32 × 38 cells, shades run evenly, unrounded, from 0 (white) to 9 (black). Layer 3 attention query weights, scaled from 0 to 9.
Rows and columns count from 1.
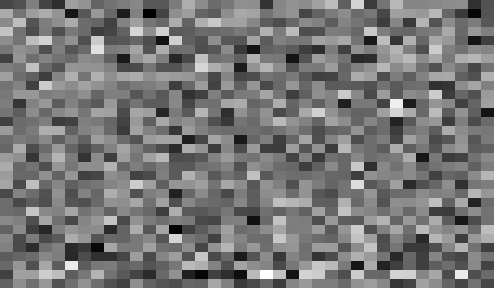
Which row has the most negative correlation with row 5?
22
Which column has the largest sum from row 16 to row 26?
14
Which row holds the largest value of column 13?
5
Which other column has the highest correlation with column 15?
23
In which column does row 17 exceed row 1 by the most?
26
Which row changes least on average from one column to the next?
15
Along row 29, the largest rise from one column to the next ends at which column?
17
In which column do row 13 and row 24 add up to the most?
13
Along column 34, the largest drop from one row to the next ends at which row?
11
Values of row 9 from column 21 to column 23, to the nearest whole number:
5 5 5
